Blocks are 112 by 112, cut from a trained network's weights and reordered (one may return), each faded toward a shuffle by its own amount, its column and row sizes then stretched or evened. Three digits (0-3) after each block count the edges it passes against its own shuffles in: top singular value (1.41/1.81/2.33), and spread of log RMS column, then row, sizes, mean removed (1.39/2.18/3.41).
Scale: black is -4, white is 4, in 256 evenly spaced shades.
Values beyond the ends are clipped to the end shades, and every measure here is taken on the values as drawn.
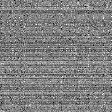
3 1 1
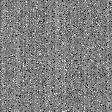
1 0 0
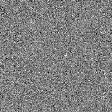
1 1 1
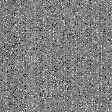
1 1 0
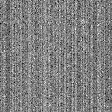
3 1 0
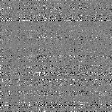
1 2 3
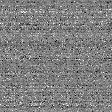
2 0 2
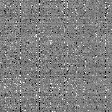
2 2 0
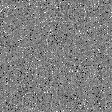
0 0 0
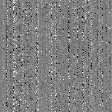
1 3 0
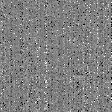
1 2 0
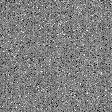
0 0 0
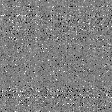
1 0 2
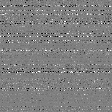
1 0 3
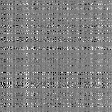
3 2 3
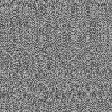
3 0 0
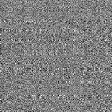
2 1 2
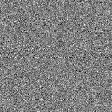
2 0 1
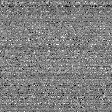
2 0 2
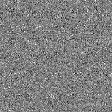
1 0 1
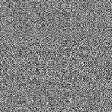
3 1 2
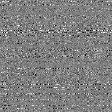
0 1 3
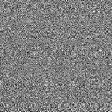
2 0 2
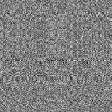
3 0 2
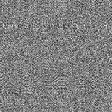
2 0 1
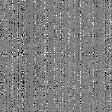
2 3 1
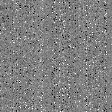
0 2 0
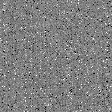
0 1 0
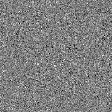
1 1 0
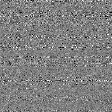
0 1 3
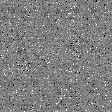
0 1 0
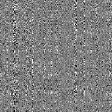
2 3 1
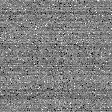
2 0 0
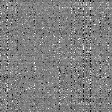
2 2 0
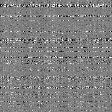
2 0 3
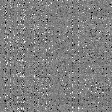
1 2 0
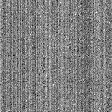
3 1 0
